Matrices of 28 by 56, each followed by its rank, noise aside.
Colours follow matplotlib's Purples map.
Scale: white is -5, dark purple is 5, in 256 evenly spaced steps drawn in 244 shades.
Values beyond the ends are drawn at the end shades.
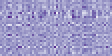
three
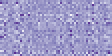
four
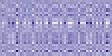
one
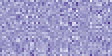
six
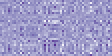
four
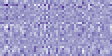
four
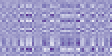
one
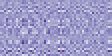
three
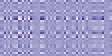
one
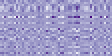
two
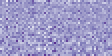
six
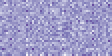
six
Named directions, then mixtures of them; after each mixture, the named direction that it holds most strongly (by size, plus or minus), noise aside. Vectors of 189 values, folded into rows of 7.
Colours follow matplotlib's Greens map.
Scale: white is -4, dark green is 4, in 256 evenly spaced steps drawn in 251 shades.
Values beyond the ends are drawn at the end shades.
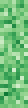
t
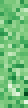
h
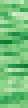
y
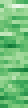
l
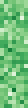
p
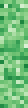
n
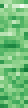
l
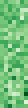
h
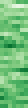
l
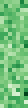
h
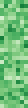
n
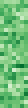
h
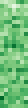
l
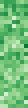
t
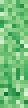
t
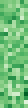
h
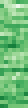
l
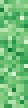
p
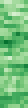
y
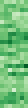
y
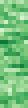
y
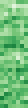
l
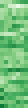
l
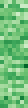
n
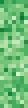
p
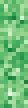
p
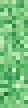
t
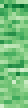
l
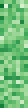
n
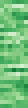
y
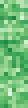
p
